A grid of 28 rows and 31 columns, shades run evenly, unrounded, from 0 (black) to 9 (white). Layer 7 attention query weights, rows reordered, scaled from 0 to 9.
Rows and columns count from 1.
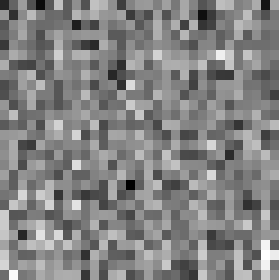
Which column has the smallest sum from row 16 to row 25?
15
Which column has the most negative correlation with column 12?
6
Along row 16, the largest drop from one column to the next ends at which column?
26
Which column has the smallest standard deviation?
8
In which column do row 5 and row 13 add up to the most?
7
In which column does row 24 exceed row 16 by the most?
5
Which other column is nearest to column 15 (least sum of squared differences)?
20
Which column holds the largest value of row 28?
2
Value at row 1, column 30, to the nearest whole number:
1
